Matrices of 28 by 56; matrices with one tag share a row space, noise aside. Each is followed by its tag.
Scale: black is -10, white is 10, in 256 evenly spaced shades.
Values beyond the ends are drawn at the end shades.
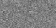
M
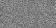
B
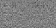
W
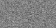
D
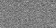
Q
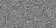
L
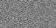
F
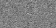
M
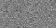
M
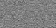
B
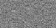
L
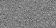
Q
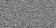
W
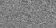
D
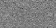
W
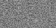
M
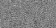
L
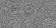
L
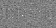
M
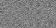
Q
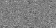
M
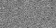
Q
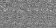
W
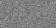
Q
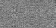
B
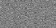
F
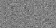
L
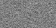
M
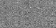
Q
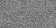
W
